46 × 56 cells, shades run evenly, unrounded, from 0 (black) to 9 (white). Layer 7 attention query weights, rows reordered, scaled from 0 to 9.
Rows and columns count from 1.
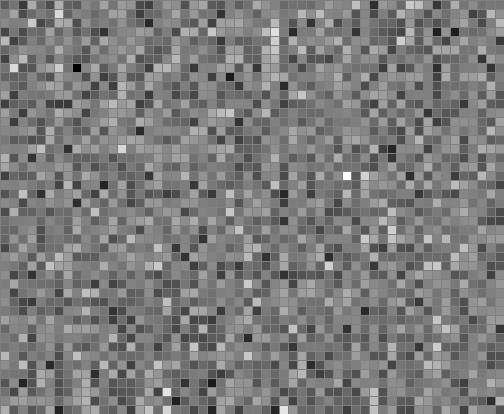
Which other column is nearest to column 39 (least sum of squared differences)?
21
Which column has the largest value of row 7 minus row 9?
26
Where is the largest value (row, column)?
20, 39
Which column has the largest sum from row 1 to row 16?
31
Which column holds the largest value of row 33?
10
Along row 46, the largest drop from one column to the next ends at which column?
7
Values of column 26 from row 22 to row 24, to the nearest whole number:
7 5 7
